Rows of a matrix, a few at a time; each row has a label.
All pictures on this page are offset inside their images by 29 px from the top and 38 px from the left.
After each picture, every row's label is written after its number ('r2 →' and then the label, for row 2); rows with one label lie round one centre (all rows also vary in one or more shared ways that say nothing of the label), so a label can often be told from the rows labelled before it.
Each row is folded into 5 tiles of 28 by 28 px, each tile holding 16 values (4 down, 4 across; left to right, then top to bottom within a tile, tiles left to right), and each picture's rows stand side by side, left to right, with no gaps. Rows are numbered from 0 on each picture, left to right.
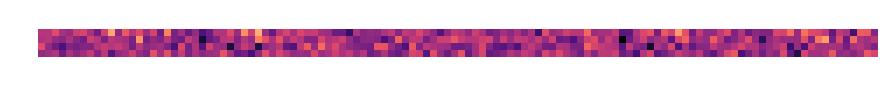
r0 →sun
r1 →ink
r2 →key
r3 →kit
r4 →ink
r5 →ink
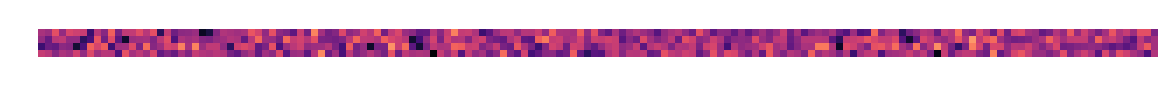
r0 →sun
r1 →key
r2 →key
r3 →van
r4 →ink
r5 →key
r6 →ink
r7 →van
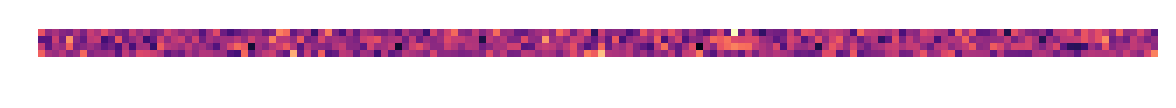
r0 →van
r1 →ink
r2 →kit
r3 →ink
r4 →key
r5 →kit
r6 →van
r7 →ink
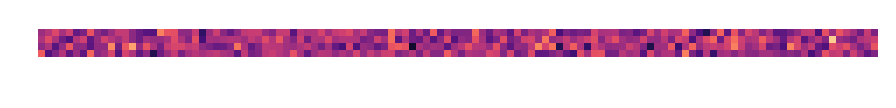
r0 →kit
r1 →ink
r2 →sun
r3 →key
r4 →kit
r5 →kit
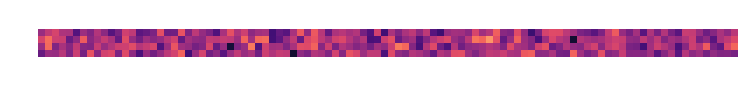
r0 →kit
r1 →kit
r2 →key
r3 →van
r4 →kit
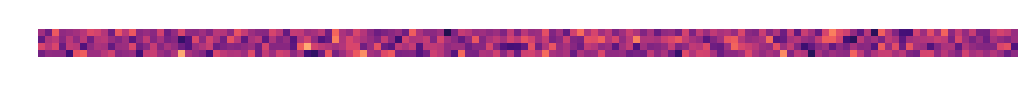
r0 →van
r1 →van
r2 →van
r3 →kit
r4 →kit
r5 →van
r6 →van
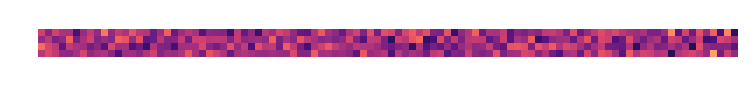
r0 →van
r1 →key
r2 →van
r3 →sun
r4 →sun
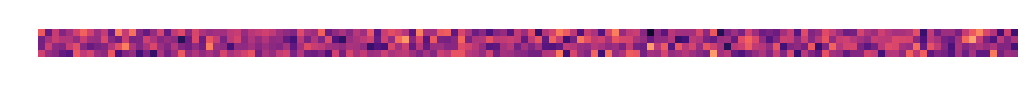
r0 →van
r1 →van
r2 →ink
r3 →key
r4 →sun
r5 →kit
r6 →van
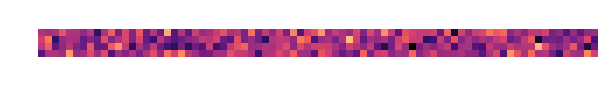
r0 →sun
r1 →sun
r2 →van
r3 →sun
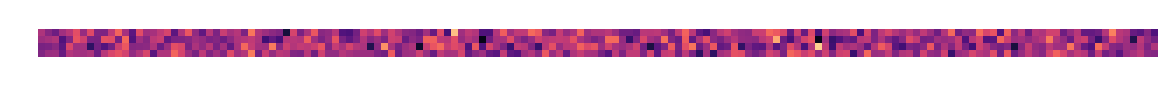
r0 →ink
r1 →sun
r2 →key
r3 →ink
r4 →kit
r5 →sun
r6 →sun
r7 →van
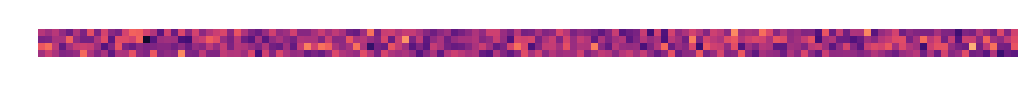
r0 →van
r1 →van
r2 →van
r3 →ink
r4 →key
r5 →kit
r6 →kit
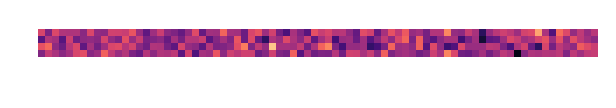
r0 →van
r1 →sun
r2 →sun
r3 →ink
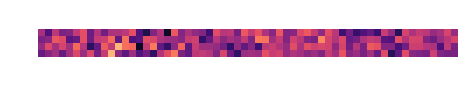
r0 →key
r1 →ink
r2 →kit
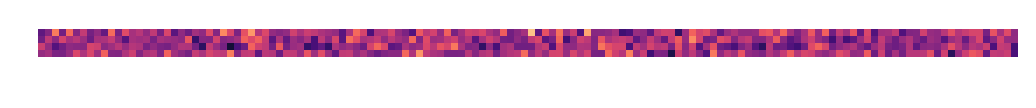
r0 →sun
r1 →sun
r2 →ink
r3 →sun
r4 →key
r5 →sun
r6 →sun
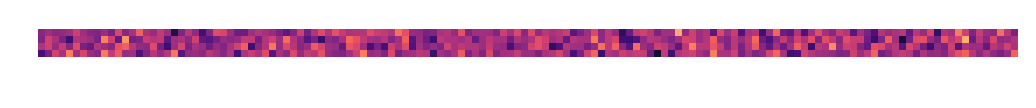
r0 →ink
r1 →ink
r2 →van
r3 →key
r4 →ink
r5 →ink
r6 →ink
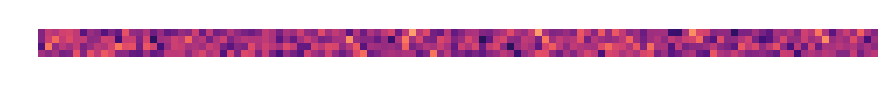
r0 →kit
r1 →kit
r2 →van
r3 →ink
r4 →van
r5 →ink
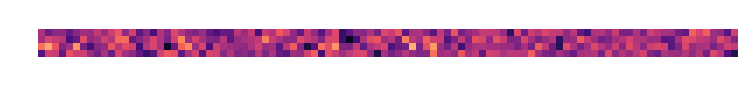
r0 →key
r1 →key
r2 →ink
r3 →key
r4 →van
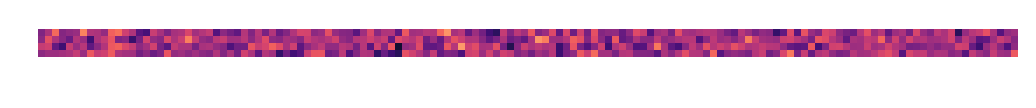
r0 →sun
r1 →kit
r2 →kit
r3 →key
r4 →ink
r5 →kit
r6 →key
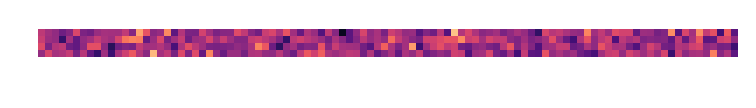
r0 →ink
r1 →key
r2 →key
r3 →kit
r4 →sun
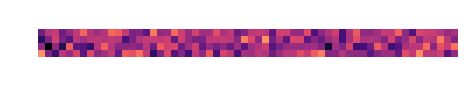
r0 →sun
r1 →ink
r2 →ink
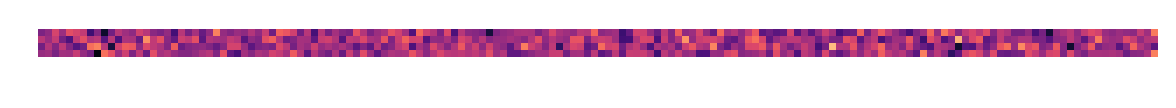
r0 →ink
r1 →ink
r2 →ink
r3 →key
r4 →ink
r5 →kit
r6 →van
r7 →key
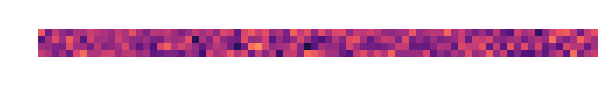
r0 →van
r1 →sun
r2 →van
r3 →key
